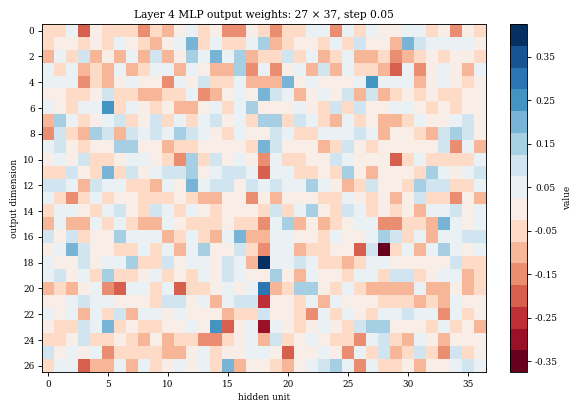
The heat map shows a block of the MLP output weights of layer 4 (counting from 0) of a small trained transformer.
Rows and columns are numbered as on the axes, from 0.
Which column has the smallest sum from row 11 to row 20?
28
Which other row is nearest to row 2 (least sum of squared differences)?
10
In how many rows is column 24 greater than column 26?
9
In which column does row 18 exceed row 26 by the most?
18
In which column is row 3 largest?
16
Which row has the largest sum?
12
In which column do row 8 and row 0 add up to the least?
3
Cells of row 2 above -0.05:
17
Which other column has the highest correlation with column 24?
8
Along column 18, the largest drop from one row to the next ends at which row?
21
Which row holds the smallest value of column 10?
4
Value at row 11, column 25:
0.15
